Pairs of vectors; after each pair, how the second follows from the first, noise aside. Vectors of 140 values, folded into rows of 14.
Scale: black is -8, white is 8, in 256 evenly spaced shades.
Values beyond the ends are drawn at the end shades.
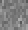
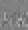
partly zeroed.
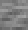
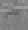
partly zeroed.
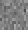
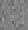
reversed, negated, shrunk.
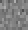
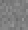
wrapped around, shrunk.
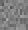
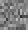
negated, scaled up.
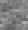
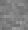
wrapped around, shrunk.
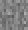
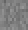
wrapped around, shrunk.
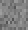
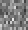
negated, scaled up.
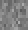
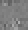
partly zeroed.
